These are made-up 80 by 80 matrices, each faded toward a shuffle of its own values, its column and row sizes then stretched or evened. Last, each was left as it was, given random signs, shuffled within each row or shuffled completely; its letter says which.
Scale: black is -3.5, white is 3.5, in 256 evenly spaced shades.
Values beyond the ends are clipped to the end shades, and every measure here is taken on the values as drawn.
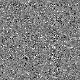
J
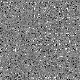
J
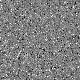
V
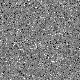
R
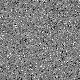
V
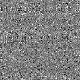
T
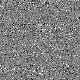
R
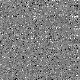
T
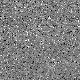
R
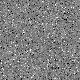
V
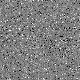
R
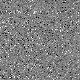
J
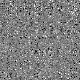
T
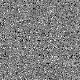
J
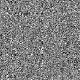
T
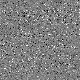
R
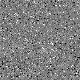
R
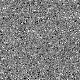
R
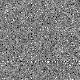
J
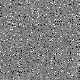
T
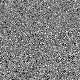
R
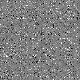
T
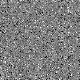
J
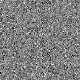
T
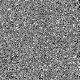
J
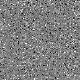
T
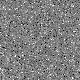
V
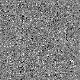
J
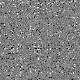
J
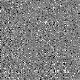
T
